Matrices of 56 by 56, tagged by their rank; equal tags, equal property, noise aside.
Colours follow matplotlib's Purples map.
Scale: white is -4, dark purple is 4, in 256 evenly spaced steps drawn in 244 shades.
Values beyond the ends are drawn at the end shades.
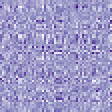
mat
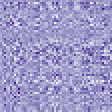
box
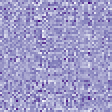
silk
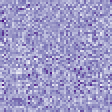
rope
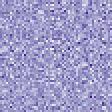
silk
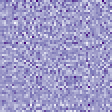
silk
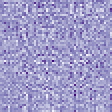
rope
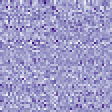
rope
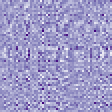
rope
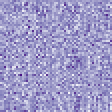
silk
